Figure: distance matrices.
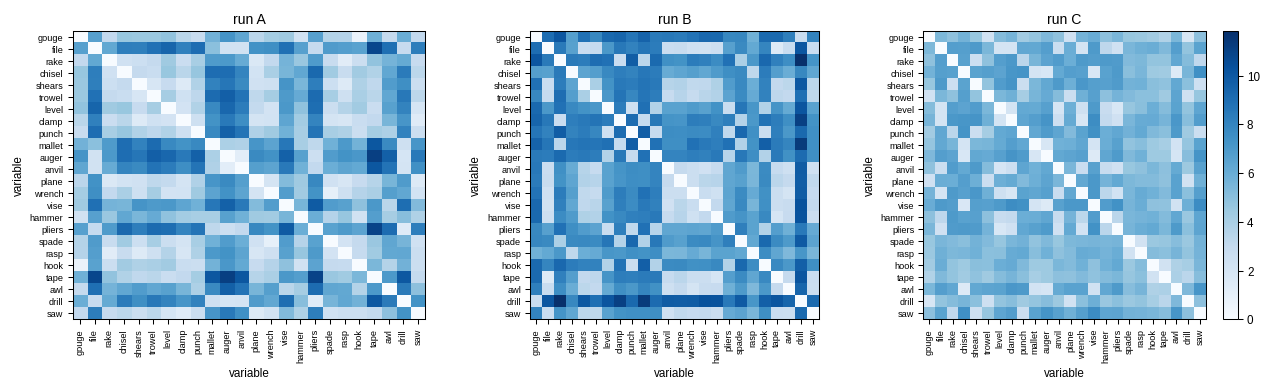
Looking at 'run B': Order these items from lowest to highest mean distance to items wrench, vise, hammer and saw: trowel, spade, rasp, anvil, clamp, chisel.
anvil, trowel, rasp, chisel, spade, clamp
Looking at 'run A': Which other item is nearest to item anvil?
auger
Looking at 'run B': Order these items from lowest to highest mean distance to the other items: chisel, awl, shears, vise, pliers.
awl, vise, shears, pliers, chisel
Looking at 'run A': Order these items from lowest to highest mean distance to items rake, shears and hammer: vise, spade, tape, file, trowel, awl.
spade, trowel, tape, awl, vise, file
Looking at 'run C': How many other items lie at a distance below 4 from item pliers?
6
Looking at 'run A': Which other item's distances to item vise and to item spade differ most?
wrench
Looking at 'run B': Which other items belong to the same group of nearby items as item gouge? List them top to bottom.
drill
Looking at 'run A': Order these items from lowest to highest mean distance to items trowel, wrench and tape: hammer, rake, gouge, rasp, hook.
rasp, rake, hook, gouge, hammer
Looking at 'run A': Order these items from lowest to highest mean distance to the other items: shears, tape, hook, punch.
hook, shears, punch, tape
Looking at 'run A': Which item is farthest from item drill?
tape
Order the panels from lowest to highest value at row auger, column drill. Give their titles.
run A, run C, run B
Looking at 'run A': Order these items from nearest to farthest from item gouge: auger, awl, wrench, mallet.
awl, wrench, mallet, auger
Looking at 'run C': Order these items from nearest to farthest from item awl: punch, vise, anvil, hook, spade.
vise, hook, spade, anvil, punch
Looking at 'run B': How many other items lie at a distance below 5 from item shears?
10
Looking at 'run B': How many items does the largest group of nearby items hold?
11
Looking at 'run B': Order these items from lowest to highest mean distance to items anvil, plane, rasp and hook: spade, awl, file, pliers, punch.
awl, file, pliers, punch, spade
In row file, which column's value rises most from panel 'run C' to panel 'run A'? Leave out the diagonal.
level
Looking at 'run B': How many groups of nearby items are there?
5
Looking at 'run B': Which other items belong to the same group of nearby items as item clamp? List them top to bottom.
rake, mallet, spade
